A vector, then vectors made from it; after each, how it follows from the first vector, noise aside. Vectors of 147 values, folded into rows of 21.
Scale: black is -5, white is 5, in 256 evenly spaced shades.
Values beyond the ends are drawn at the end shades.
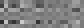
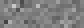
negated, partly zeroed.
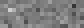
wrapped around, partly zeroed.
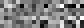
reversed, scaled up.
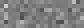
wrapped around, partly zeroed.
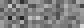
wrapped around.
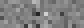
wrapped around, partly zeroed.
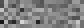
copied.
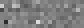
negated, partly zeroed.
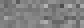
reversed, negated, shrunk.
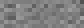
wrapped around, shrunk.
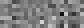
wrapped around.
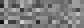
copied.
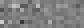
negated, partly zeroed.
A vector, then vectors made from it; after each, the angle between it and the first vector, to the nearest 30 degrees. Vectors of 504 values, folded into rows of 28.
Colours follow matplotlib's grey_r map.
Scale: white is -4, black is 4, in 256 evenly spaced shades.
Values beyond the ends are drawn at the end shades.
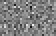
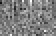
90 degrees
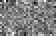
90 degrees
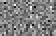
150 degrees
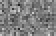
90 degrees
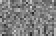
120 degrees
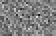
120 degrees
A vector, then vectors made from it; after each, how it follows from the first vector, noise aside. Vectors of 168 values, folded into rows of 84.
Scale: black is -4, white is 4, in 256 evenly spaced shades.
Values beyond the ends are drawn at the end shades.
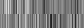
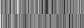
wrapped around, partly zeroed.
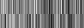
wrapped around, negated.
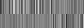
wrapped around, negated, partly zeroed.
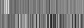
partly zeroed.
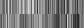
reversed, negated.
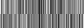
wrapped around, negated.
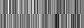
reversed, negated.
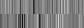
wrapped around, negated, partly zeroed.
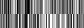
negated, scaled up.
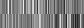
reversed, negated.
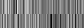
copied.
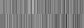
reversed, negated, shrunk.
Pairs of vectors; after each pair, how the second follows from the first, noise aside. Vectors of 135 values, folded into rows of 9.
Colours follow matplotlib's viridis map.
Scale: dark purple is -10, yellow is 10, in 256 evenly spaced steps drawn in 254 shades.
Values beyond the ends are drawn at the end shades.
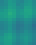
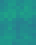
shrunk.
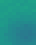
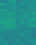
wrapped around, negated, shrunk.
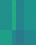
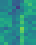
reversed, scaled up.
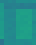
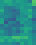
reversed, negated, scaled up.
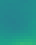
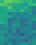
reversed, scaled up.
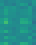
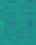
reversed, negated, shrunk.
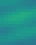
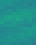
shrunk.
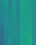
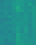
wrapped around, negated, shrunk.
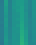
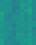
wrapped around, negated, shrunk.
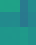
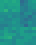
copied.
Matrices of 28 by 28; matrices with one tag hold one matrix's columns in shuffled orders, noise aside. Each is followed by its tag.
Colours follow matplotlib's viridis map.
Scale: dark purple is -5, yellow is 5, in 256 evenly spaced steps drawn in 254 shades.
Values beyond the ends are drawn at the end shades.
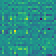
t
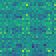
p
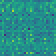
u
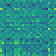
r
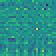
r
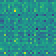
u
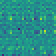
t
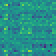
p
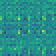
t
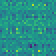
p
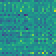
u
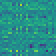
p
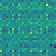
p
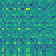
r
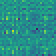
t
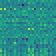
r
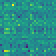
p
